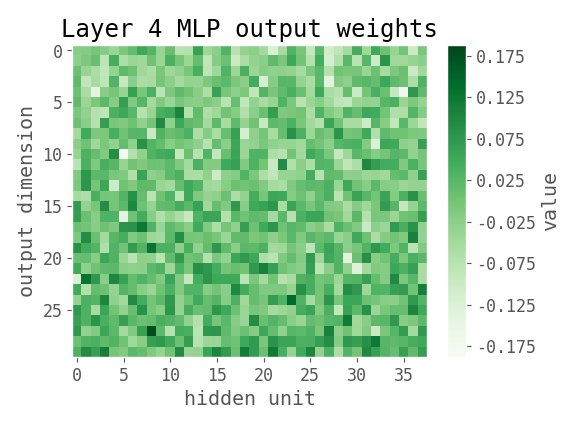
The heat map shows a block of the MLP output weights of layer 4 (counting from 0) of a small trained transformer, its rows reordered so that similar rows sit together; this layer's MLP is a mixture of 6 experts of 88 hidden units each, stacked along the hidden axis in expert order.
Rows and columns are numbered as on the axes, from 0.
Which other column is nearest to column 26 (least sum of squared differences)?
33
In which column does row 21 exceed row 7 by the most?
20
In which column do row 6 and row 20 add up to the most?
11
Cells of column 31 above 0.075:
5
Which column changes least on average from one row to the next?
24
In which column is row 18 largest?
36
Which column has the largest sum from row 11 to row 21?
19
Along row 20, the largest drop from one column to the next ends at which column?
29
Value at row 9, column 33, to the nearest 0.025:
0.05
